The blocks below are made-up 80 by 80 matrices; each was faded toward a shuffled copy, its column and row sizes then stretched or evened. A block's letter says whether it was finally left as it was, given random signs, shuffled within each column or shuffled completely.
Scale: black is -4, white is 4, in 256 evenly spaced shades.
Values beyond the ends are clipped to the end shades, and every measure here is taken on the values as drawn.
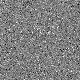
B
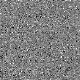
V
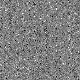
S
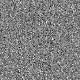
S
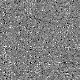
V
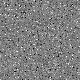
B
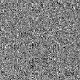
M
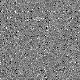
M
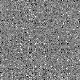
M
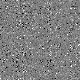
V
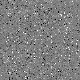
S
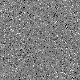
S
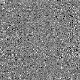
M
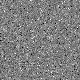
B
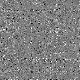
V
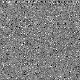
M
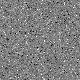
B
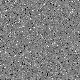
B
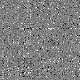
M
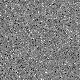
B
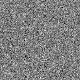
S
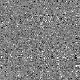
M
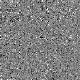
M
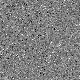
B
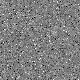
B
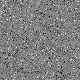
B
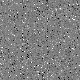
S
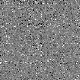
M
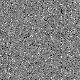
S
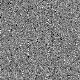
S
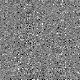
M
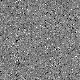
S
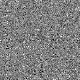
V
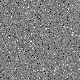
S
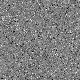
B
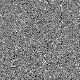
S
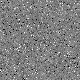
B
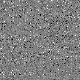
V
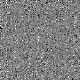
M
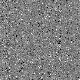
S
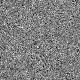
B
